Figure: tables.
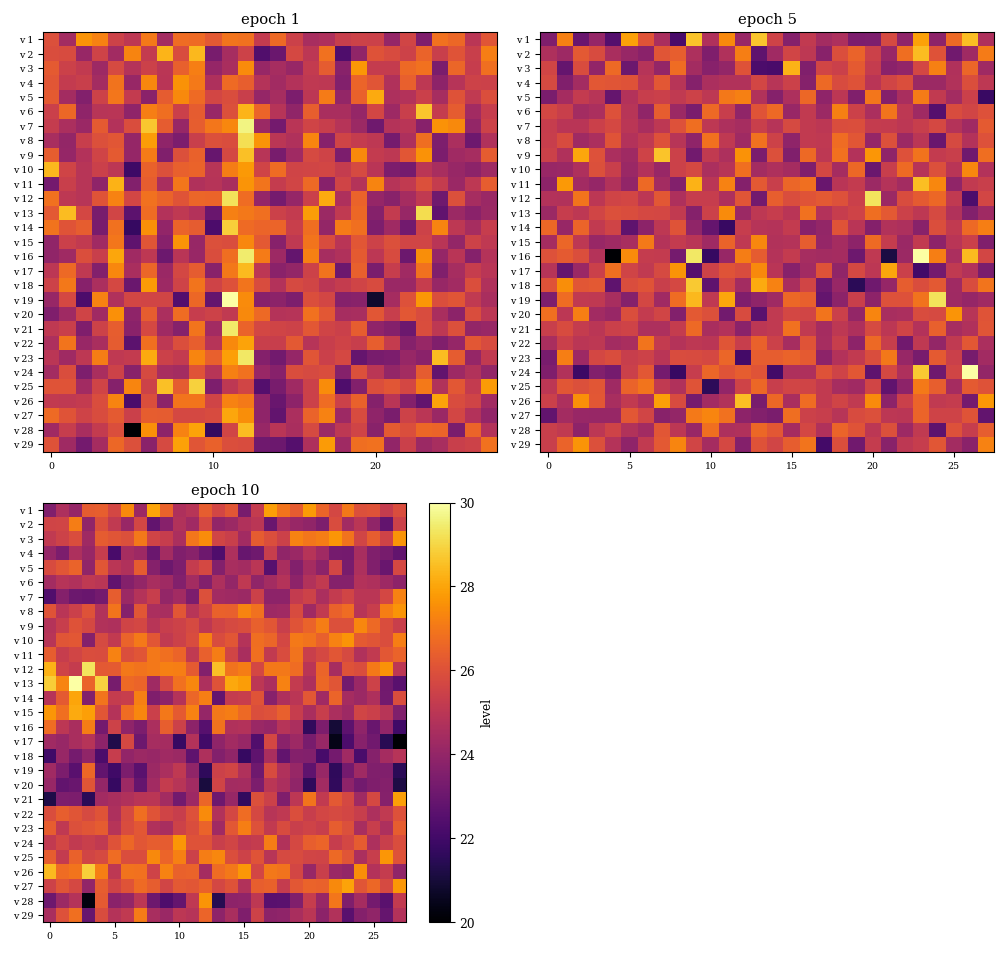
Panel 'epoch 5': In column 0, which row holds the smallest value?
v 27
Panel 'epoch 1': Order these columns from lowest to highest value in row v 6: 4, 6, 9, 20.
4, 20, 9, 6
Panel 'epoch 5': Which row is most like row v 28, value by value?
v 8
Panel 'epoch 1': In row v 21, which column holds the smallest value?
22
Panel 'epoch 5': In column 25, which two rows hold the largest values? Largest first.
v 20, v 1
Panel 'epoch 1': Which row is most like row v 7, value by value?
v 23
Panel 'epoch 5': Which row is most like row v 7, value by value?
v 21
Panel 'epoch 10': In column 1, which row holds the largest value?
v 13
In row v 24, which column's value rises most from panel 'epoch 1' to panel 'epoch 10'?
24
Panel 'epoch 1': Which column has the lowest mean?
5
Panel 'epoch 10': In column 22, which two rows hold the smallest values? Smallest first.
v 17, v 16
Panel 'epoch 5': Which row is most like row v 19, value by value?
v 11
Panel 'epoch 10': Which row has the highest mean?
v 12
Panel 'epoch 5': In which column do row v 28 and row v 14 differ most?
10
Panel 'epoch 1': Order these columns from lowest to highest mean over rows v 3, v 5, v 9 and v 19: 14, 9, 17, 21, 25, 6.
14, 21, 6, 25, 17, 9
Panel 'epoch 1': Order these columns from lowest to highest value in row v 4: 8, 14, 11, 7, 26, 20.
14, 7, 26, 20, 11, 8
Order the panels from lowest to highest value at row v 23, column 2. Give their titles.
epoch 5, epoch 1, epoch 10
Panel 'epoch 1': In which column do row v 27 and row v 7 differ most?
24
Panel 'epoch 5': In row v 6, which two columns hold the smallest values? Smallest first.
24, 9
